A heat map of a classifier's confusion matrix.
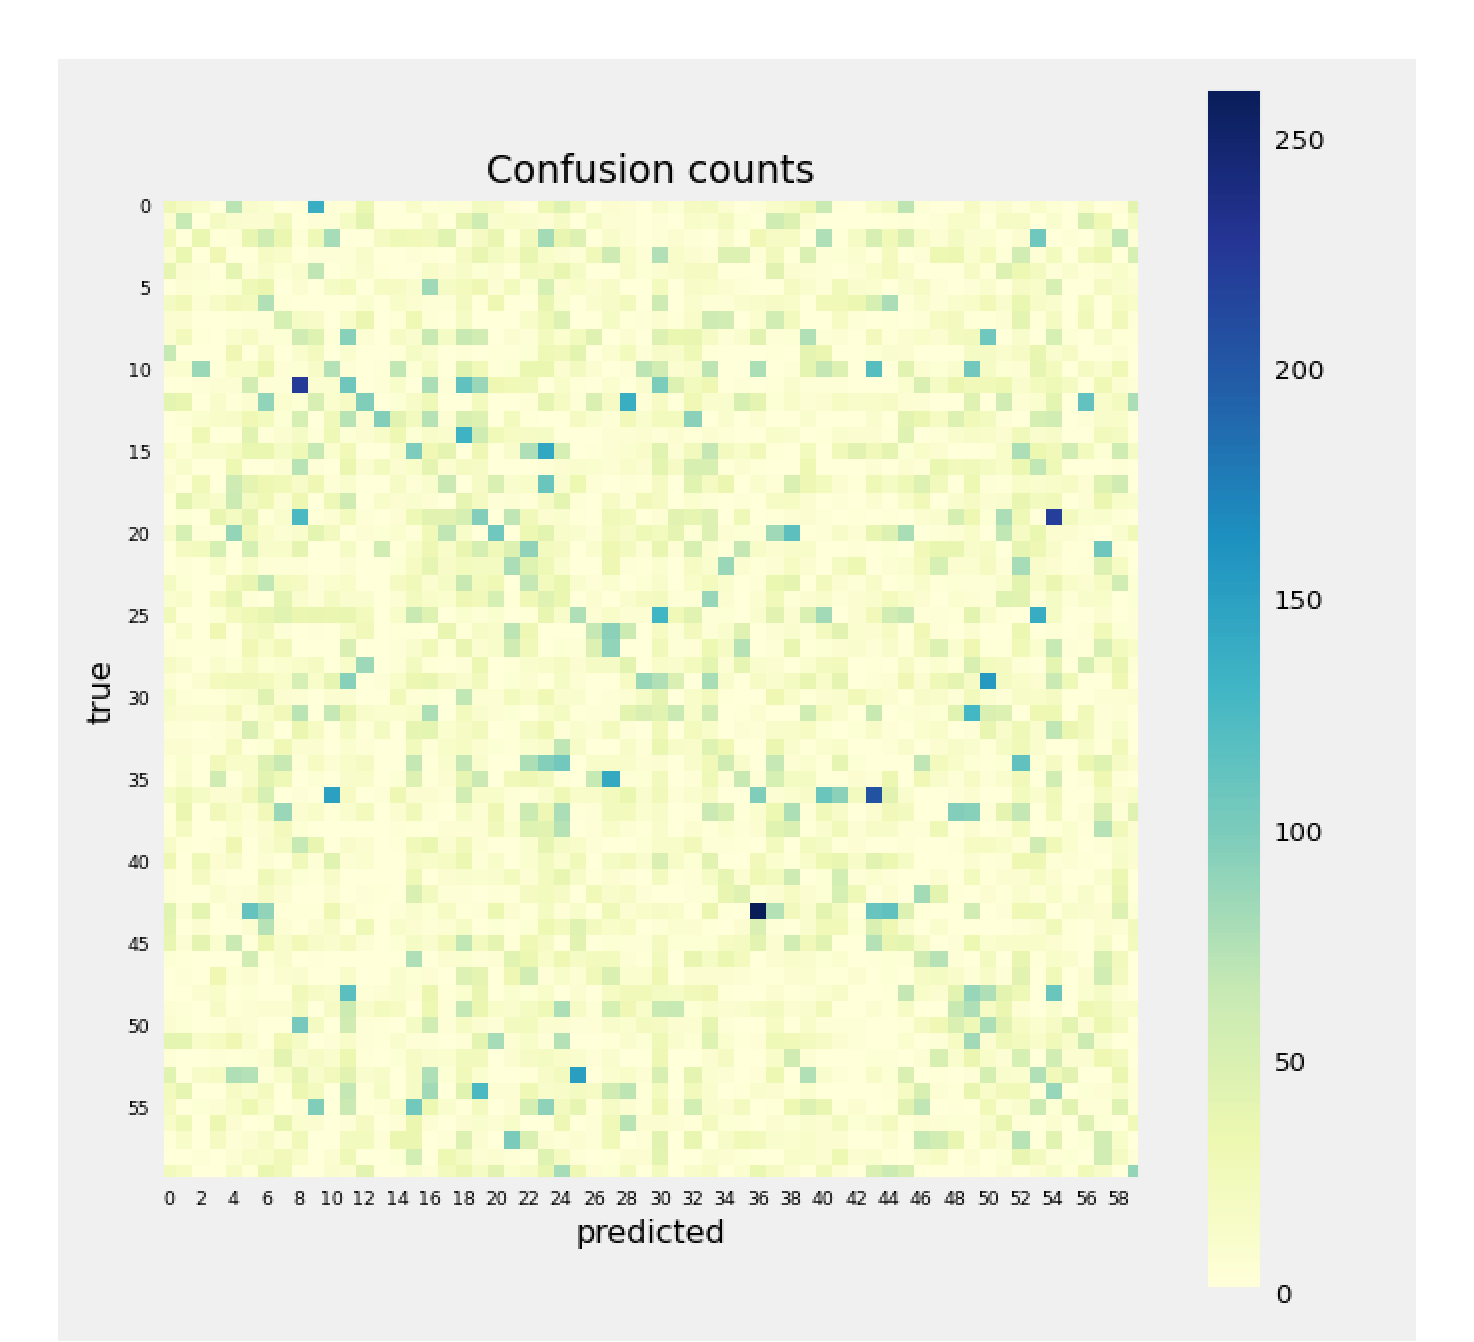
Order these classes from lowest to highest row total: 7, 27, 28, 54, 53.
7, 28, 27, 54, 53
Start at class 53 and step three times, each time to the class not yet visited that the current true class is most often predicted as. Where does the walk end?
18
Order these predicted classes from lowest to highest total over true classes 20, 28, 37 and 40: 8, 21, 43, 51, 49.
21, 8, 43, 51, 49
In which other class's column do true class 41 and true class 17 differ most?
23
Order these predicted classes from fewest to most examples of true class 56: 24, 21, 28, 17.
17, 21, 24, 28
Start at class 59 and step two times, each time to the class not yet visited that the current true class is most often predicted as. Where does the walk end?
33
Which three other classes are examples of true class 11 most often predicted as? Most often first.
8, 18, 30
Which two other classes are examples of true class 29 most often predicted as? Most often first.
50, 11
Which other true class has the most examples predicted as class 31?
49
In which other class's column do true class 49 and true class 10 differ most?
43
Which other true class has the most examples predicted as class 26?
35
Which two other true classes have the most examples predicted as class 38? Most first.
20, 37
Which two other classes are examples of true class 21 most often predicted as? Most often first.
57, 22
